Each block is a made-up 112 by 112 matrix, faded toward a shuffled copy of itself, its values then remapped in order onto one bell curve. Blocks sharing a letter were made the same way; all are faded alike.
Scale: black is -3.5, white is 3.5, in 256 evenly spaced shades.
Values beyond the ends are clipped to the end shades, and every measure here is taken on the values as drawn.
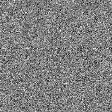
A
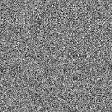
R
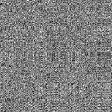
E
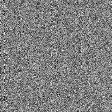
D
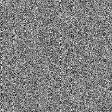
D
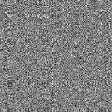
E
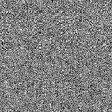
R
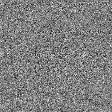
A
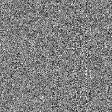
D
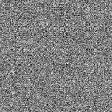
R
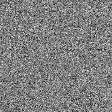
A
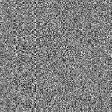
E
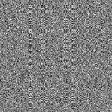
E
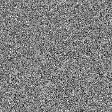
A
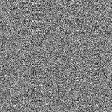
R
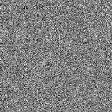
R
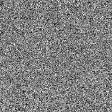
A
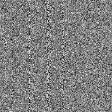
D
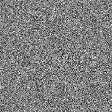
R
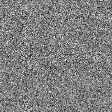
A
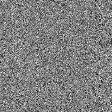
D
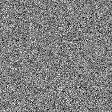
A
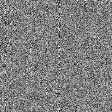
D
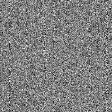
D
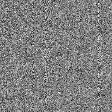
D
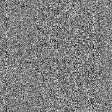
D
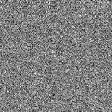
R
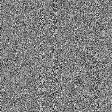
D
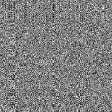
E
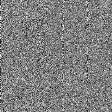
D
